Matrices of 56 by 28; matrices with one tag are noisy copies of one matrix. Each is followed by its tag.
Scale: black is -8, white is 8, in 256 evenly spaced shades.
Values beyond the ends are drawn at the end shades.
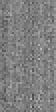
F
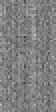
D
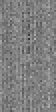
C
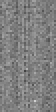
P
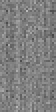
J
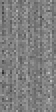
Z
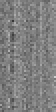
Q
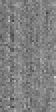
Q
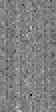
J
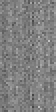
F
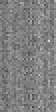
F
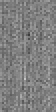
C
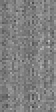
F
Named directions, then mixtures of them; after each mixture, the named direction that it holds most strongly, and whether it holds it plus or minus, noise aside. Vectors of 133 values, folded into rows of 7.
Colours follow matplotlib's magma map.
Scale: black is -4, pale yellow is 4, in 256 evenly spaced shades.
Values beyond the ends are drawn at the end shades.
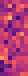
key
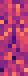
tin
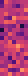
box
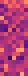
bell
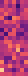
box, plus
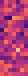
key, minus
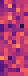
key, plus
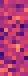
box, plus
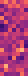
bell, plus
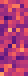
bell, plus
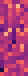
tin, plus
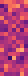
bell, plus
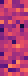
box, plus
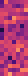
box, plus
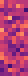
box, minus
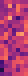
key, plus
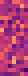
tin, minus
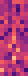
tin, minus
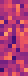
tin, plus
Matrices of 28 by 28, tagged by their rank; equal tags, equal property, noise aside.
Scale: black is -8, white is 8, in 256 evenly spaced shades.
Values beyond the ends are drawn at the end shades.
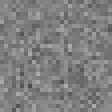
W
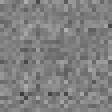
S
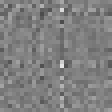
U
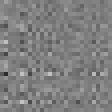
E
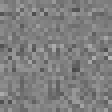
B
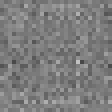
B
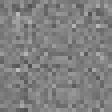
W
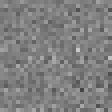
B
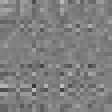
E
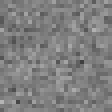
W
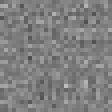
W
